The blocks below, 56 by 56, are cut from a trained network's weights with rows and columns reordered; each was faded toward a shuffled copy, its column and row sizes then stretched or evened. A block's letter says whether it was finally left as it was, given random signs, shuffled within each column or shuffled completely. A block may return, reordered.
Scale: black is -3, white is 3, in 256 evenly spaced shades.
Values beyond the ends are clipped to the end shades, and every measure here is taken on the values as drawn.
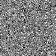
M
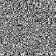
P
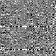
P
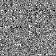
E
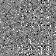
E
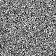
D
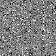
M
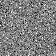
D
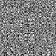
P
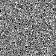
M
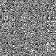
P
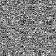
P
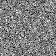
D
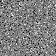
D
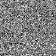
E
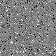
D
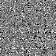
E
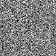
M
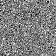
D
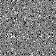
E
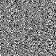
P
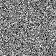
D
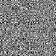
P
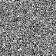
M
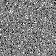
D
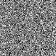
E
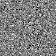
E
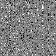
M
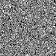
M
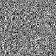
P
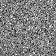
D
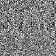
P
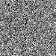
M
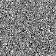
M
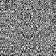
P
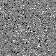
D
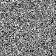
M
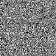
E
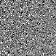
M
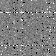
E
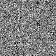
M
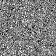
D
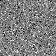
D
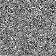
E
